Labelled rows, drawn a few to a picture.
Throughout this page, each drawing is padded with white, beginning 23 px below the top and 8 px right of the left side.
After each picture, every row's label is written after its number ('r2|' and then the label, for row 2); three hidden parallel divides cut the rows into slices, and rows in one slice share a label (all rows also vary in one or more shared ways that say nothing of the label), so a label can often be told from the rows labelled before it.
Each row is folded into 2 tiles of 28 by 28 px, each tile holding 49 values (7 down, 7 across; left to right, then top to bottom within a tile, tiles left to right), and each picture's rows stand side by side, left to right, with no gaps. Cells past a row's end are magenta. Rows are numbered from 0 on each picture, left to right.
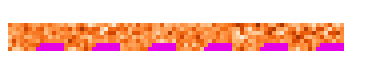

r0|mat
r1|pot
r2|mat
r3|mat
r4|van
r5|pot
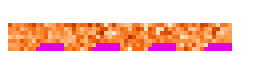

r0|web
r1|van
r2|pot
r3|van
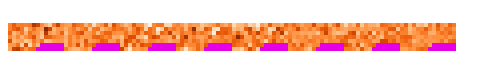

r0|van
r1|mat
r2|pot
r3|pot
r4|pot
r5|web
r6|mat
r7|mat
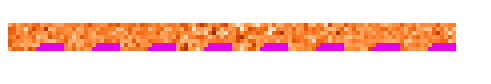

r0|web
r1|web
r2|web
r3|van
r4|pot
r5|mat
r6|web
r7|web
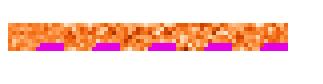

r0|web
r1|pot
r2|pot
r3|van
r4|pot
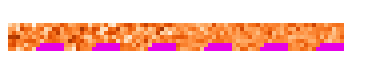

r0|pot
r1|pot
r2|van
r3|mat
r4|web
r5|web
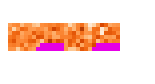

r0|mat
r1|pot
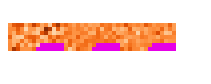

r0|van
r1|mat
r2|web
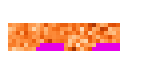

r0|mat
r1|van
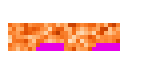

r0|mat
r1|van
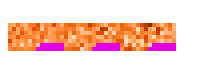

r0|web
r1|van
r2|van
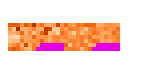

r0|van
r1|web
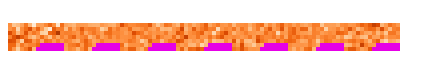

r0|pot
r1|mat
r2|web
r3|mat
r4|web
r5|mat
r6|web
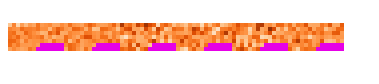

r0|mat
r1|web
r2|van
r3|pot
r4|van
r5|mat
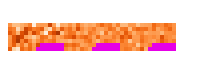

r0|pot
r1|mat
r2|mat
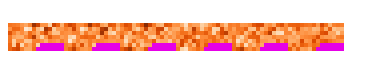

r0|van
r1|van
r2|van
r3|pot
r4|van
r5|web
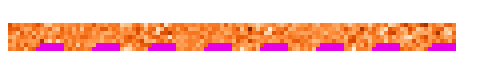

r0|web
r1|web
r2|pot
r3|web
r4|pot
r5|mat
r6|pot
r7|van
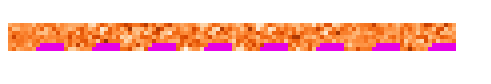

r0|mat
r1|pot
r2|van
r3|pot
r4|pot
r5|pot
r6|web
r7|van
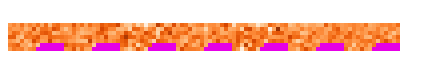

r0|web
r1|web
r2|pot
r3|web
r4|pot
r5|mat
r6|mat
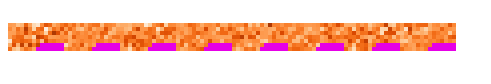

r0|pot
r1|web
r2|pot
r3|mat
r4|mat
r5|web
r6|pot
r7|web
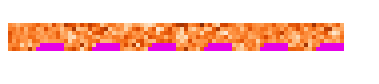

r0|web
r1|van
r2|pot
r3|van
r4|mat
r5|van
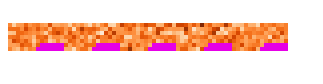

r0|mat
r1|pot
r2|van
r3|van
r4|mat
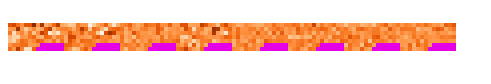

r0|van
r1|pot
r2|web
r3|van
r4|mat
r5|web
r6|mat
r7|web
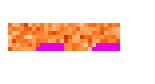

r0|mat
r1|web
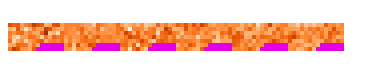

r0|van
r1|mat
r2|pot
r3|web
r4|mat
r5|mat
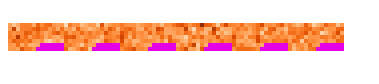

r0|mat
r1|mat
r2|web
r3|van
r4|web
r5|mat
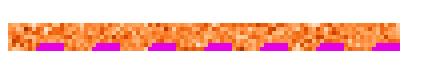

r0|pot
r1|web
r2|mat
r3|web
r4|van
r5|pot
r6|web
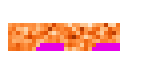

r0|web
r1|pot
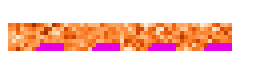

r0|van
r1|mat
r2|pot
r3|pot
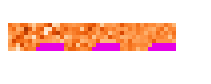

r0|pot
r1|web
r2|web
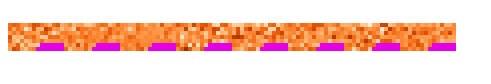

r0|van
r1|mat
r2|mat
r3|van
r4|pot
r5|web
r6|pot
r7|mat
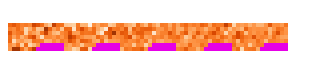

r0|van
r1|pot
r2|mat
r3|web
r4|mat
